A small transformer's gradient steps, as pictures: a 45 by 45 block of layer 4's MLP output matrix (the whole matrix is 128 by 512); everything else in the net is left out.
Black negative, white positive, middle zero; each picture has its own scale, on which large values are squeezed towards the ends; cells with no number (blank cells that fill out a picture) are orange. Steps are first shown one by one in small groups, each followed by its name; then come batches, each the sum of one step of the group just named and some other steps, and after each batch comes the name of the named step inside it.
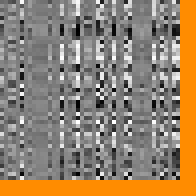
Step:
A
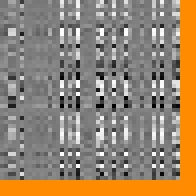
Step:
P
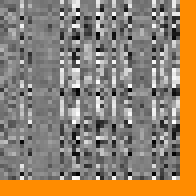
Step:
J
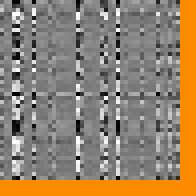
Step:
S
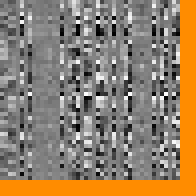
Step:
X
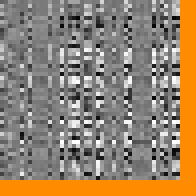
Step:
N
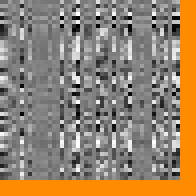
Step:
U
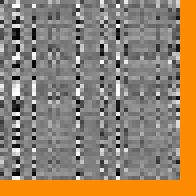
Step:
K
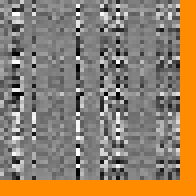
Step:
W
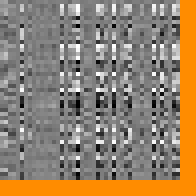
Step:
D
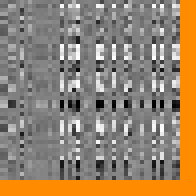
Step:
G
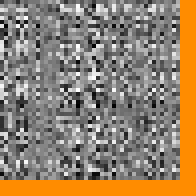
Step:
D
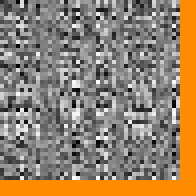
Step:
J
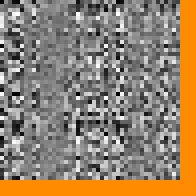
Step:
S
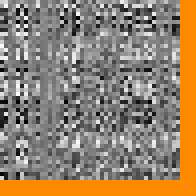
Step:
U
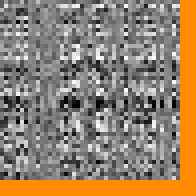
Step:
G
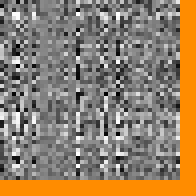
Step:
W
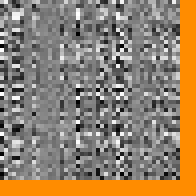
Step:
A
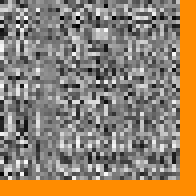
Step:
U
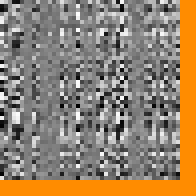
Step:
P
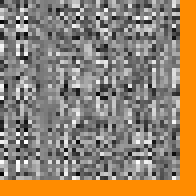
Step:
J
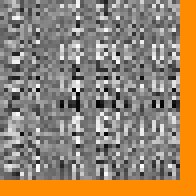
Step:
G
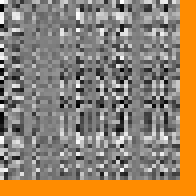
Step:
P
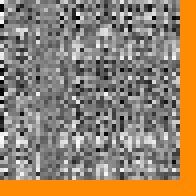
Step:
U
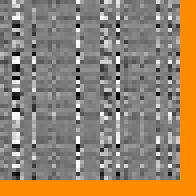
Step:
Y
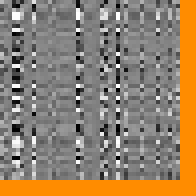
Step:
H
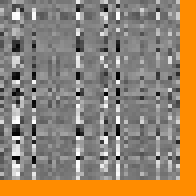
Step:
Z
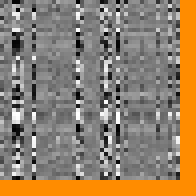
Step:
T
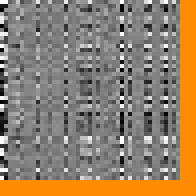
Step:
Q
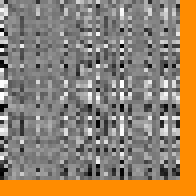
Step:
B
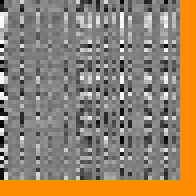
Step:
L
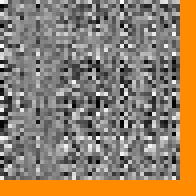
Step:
Q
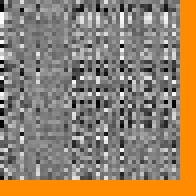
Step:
L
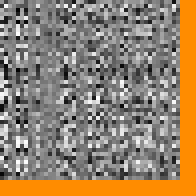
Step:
B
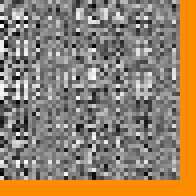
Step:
H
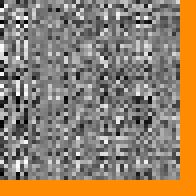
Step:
Z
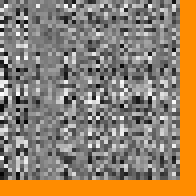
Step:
B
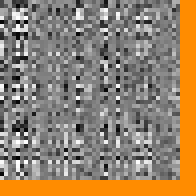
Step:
H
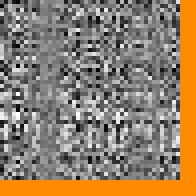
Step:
T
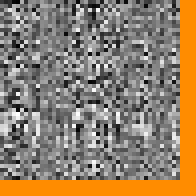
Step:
T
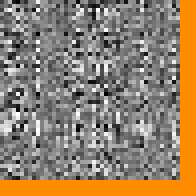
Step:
T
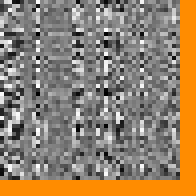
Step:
T
